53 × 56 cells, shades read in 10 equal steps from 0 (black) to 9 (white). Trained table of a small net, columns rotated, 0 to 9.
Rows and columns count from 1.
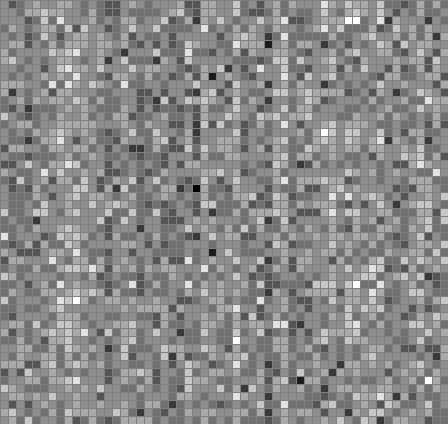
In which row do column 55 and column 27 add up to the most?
22
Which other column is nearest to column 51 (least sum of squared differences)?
2
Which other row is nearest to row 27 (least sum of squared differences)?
7
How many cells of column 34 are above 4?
15
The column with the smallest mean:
34
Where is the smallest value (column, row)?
25, 24
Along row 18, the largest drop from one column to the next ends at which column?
49
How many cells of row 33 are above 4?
39
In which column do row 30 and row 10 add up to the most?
10
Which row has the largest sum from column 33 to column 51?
3
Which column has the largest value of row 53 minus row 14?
4
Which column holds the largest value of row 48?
54
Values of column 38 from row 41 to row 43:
2 5 5
